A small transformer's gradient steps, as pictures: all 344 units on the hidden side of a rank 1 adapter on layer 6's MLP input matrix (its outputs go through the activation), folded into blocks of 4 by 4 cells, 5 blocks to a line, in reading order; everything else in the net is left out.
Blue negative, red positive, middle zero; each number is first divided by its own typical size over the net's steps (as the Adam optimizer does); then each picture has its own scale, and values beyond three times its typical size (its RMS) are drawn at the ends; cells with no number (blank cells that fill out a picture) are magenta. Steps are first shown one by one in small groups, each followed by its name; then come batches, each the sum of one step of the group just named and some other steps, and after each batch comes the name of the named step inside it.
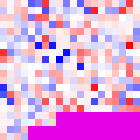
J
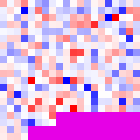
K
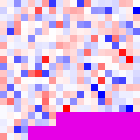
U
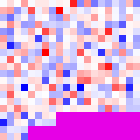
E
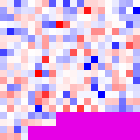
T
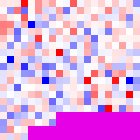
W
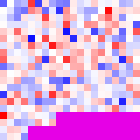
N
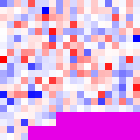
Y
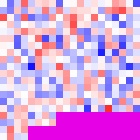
W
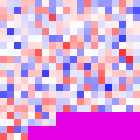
U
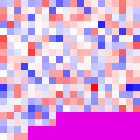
J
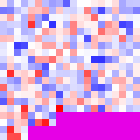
T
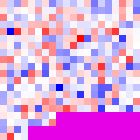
U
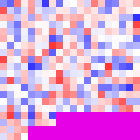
Y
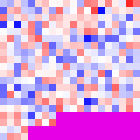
J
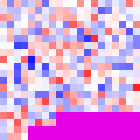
Y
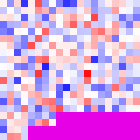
T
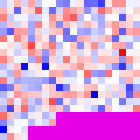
N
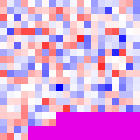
U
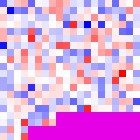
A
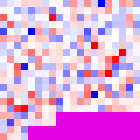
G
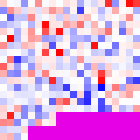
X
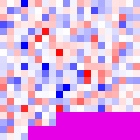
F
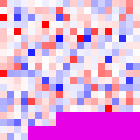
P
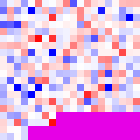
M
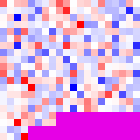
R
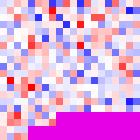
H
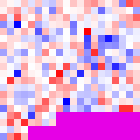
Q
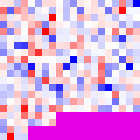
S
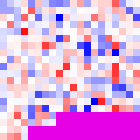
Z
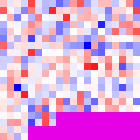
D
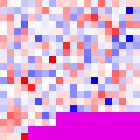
R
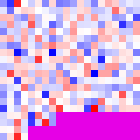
Z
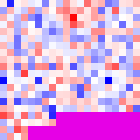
R
